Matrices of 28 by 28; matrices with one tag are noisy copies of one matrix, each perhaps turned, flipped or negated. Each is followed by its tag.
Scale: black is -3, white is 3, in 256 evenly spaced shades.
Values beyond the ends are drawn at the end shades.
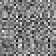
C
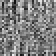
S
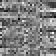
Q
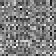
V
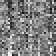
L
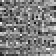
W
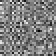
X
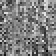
L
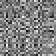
C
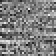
S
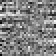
S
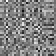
C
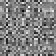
C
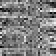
Q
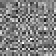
C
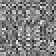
V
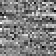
S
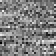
S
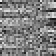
Q
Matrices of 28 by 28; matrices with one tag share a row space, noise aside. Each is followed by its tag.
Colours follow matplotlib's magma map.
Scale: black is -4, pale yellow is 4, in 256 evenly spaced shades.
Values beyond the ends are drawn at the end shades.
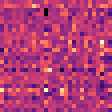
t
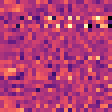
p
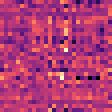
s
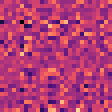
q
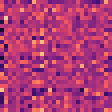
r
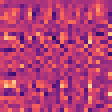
p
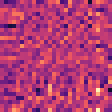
p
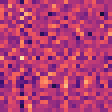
q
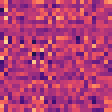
r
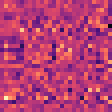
p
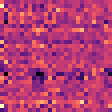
r
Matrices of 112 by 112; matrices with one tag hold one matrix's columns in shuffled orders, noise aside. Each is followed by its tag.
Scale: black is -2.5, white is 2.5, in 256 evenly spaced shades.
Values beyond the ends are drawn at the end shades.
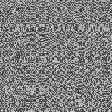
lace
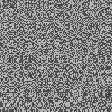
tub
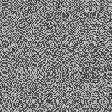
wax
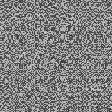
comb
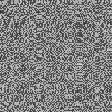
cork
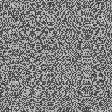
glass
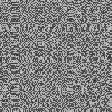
lace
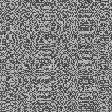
comb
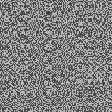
glass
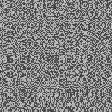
tub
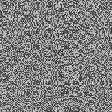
glass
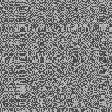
lace
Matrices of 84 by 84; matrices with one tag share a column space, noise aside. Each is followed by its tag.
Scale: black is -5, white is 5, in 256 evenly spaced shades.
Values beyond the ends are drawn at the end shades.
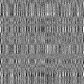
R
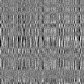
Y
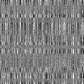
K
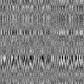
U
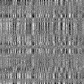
K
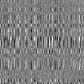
Y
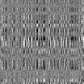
Y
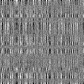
K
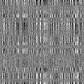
K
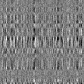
Y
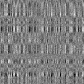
R
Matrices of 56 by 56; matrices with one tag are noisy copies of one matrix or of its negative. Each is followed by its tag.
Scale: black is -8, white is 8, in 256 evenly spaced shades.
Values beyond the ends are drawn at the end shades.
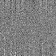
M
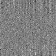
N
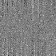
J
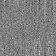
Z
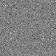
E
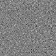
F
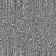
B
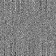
M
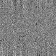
B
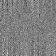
J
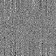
M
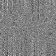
J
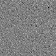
F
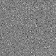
F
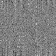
B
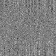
Z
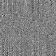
J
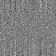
M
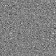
E
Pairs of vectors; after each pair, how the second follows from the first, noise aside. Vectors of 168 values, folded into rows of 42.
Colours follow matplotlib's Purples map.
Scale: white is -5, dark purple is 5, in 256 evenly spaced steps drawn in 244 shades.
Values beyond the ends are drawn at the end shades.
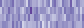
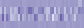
reversed, negated, partly zeroed.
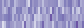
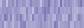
reversed, negated, shrunk.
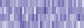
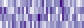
reversed, scaled up.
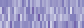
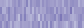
negated, shrunk.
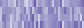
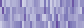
reversed, negated.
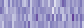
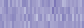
negated, shrunk.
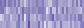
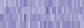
negated, shrunk.
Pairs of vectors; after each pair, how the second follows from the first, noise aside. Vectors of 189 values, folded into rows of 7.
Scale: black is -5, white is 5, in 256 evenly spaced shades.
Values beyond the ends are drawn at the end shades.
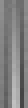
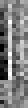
wrapped around, negated, scaled up.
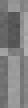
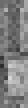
reversed, negated.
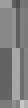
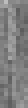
reversed, shrunk.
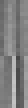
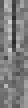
reversed, negated.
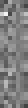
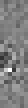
wrapped around, partly zeroed.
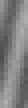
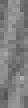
wrapped around, negated, shrunk.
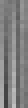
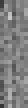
wrapped around, partly zeroed.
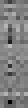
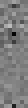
wrapped around, partly zeroed.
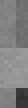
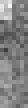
reversed, negated.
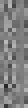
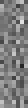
reversed, negated.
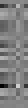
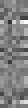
reversed, negated.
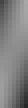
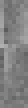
wrapped around, negated, shrunk.
